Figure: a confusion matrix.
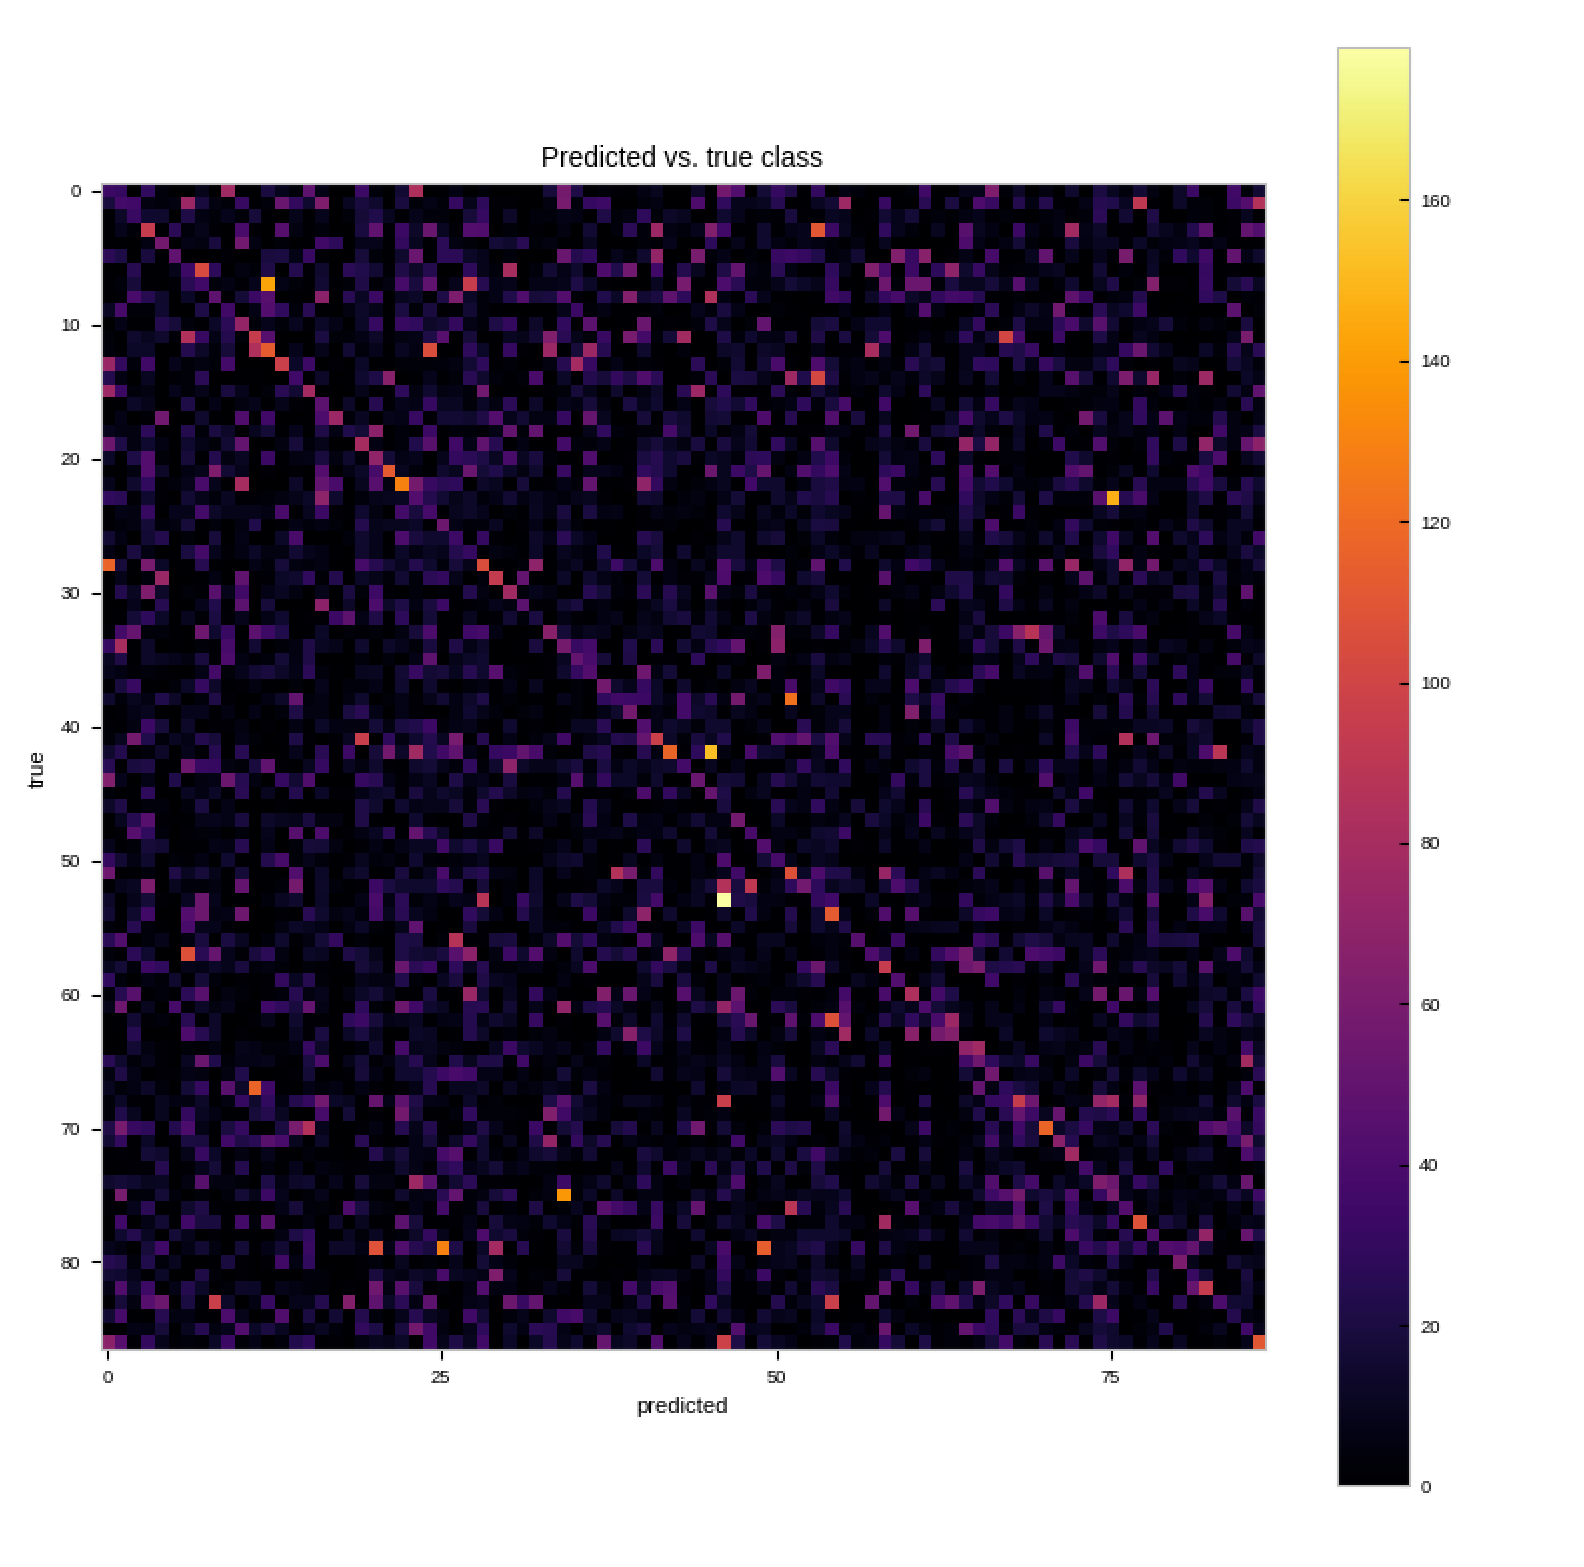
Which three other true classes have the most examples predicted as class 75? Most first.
23, 68, 74
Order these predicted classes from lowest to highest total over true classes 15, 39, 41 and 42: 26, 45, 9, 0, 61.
9, 61, 0, 26, 45
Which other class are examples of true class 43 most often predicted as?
30
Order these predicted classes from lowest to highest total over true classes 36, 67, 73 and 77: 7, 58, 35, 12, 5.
5, 35, 7, 12, 58
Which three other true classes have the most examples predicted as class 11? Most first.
67, 12, 33
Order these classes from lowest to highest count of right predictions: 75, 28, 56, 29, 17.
56, 75, 17, 29, 28
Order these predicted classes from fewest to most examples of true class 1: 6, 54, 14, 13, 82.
82, 54, 14, 13, 6
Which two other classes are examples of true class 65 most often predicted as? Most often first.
85, 7
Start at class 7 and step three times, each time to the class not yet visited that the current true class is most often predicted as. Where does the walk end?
58
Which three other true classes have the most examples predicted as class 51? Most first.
38, 76, 14
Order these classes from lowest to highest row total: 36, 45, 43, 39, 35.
39, 45, 35, 36, 43
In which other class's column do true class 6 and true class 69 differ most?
7
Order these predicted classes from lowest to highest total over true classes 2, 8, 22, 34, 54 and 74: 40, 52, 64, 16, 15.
52, 15, 64, 16, 40
